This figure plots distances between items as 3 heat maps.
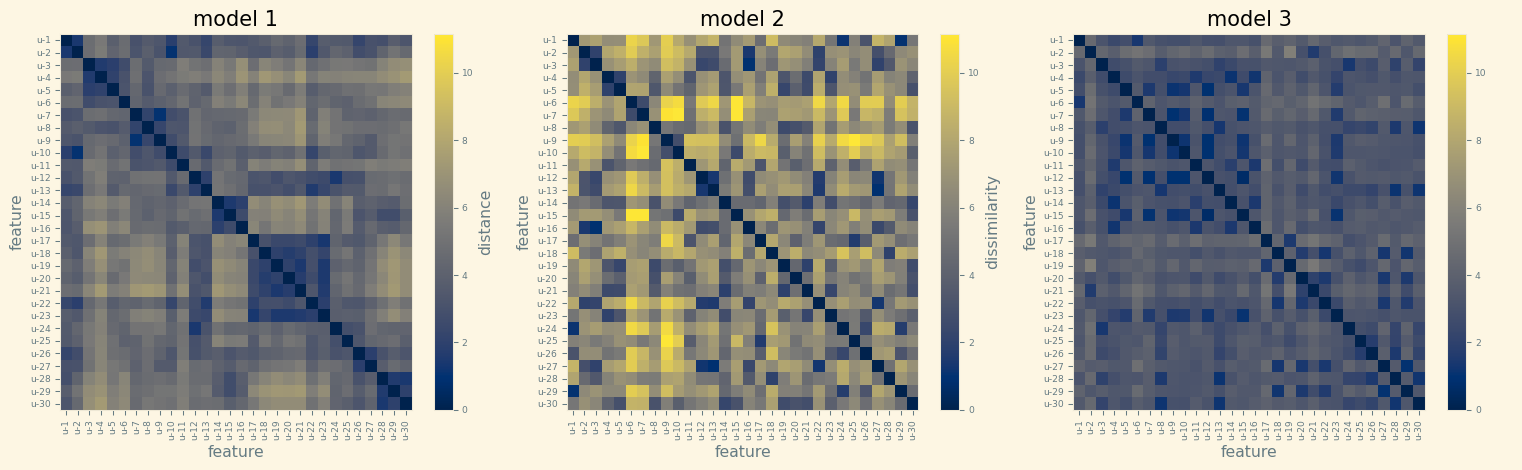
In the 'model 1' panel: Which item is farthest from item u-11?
u-21
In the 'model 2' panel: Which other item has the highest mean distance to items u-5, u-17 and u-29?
u-9
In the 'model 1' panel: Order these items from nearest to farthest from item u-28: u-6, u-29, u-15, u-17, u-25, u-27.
u-29, u-15, u-27, u-25, u-17, u-6
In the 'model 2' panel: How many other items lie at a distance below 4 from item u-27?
6
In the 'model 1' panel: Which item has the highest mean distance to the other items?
u-4
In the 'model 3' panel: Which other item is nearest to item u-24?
u-3
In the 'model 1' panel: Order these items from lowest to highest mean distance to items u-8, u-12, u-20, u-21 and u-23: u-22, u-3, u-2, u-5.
u-22, u-2, u-5, u-3
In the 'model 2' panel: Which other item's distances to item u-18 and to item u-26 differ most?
u-24
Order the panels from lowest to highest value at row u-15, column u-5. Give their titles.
model 3, model 1, model 2
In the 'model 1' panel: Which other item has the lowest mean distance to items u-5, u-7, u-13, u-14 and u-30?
u-1
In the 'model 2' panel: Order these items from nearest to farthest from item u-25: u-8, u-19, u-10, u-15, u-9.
u-8, u-19, u-15, u-10, u-9
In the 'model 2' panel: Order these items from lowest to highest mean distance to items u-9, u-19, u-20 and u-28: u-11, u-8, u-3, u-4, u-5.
u-8, u-5, u-4, u-11, u-3
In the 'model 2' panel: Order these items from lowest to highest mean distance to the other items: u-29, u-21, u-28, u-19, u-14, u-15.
u-14, u-21, u-19, u-28, u-29, u-15
